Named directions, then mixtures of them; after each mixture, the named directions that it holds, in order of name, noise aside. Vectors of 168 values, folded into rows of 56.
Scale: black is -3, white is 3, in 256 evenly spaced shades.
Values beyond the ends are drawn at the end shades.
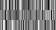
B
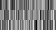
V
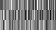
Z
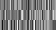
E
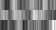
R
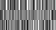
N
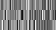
E.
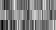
E, R.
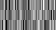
B, R.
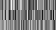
B, V, Z.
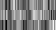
B, R.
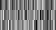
V, Z.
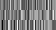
E.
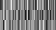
Z.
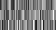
E, V.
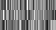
N, R, Z.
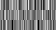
B, N, V.
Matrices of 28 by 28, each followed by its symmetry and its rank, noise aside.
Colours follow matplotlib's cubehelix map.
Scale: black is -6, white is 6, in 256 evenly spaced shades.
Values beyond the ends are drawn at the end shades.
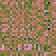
no symmetry, rank four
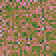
symmetric, rank eight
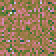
no symmetry, rank six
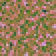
symmetric, rank eight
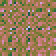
symmetric, rank four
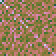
symmetric, rank eight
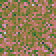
symmetric, rank eight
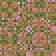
symmetric, rank four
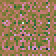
no symmetry, rank four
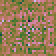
antisymmetric, rank six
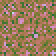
symmetric, rank eight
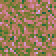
antisymmetric, rank six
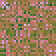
symmetric, rank four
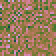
antisymmetric, rank six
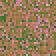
antisymmetric, rank eight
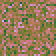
antisymmetric, rank eight
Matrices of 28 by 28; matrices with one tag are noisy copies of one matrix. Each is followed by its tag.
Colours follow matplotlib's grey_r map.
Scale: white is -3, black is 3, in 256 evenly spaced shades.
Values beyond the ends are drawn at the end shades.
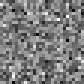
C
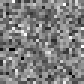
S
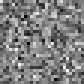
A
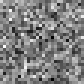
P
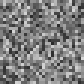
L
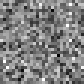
S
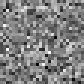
L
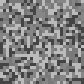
L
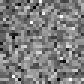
A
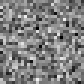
C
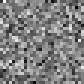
C
